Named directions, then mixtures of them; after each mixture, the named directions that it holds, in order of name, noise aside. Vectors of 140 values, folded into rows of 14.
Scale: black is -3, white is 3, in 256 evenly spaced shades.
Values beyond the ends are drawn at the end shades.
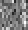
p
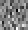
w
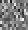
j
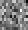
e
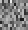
j.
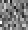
j, w.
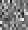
j.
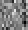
p.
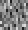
j, w.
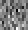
w.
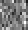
p.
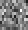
e.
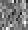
p.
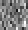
p, w.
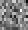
e.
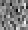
p, w.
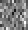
j, p.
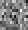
e.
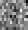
e.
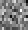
e.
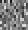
j, w.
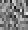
e, j.
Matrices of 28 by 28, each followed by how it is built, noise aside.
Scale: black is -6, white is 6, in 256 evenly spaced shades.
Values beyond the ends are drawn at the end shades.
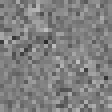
block diagonal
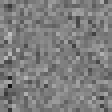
uneven columns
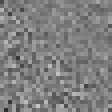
lower triangular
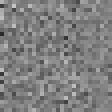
uneven columns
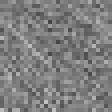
Toeplitz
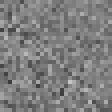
lower triangular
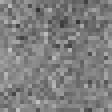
smooth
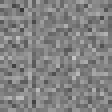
repeating rows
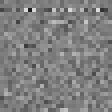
uneven rows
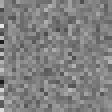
uneven columns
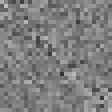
block diagonal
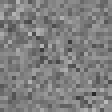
block diagonal
